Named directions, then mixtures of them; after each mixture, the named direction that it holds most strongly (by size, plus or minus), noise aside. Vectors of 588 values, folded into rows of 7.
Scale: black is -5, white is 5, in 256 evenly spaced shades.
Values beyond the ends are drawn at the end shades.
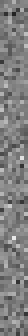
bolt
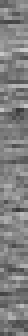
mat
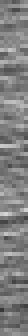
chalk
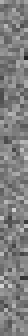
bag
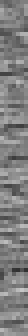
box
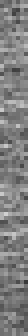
chalk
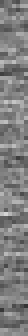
chalk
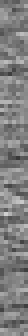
box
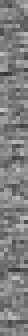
box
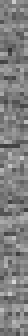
chalk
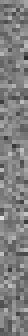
bag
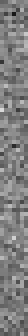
bolt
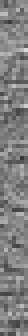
mat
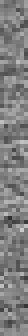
bag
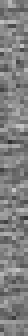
box
